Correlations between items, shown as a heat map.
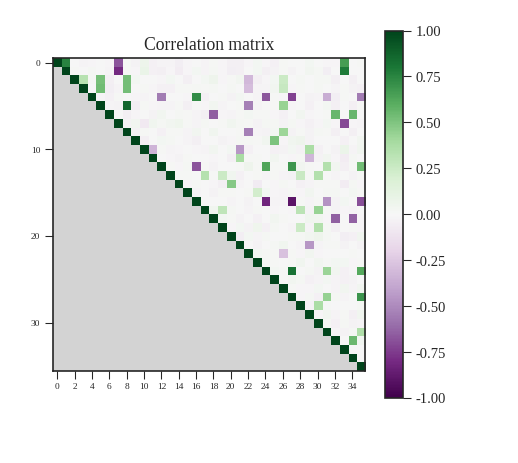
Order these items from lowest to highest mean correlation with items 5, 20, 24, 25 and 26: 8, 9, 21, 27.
21, 9, 27, 8
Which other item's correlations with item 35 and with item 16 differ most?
27
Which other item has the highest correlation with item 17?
30
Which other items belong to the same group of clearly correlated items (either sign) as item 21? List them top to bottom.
10, 11, 29
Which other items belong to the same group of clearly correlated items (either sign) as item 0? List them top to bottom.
1, 7, 33
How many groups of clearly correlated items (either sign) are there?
9
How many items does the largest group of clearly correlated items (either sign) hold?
7
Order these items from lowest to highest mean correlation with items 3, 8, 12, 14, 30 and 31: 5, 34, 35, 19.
34, 19, 35, 5
